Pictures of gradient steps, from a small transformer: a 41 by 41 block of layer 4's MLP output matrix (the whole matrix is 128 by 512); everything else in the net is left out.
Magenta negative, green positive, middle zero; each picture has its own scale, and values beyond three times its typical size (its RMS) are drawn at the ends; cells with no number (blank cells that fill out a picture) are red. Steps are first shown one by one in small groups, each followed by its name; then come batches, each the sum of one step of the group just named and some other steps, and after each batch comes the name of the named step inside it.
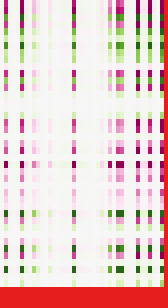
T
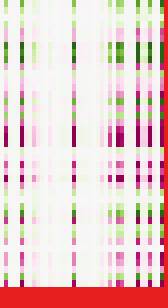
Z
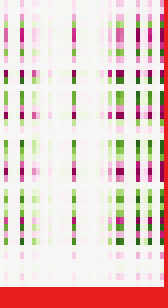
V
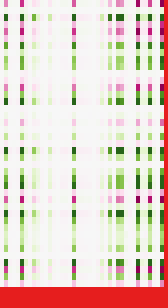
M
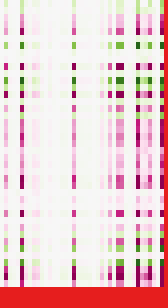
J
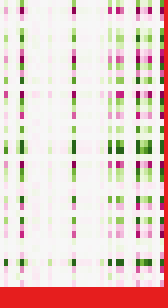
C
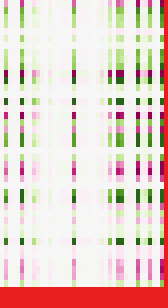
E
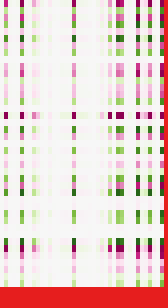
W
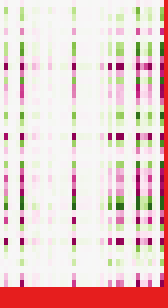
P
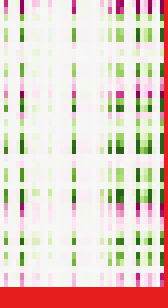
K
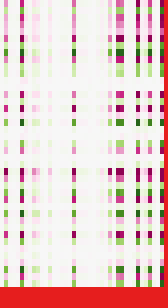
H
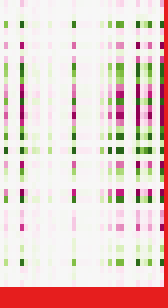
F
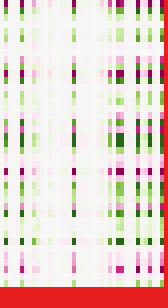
E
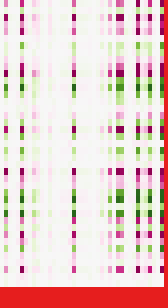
V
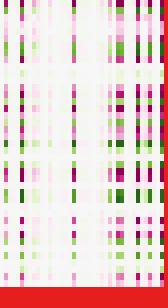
H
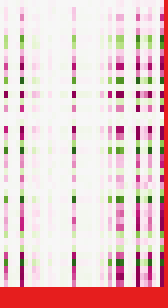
J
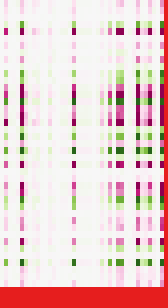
F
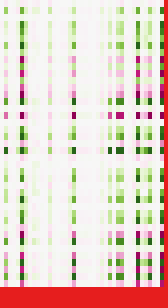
C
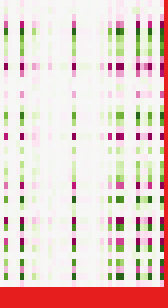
P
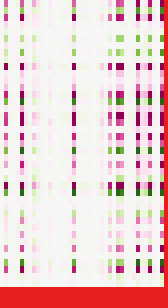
W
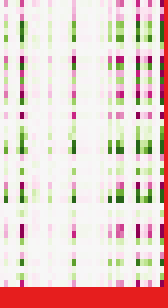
C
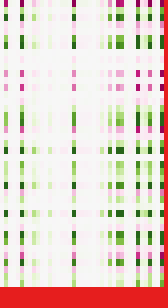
M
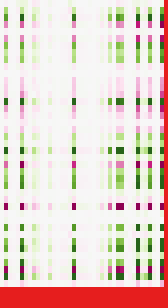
M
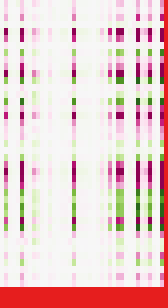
V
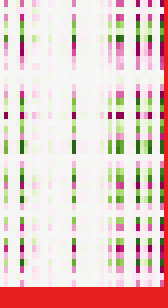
W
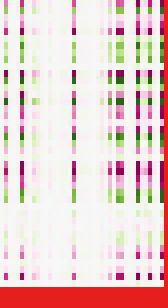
E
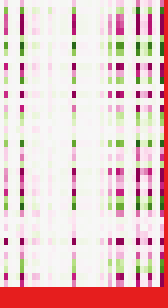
P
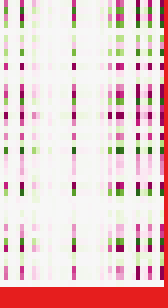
W
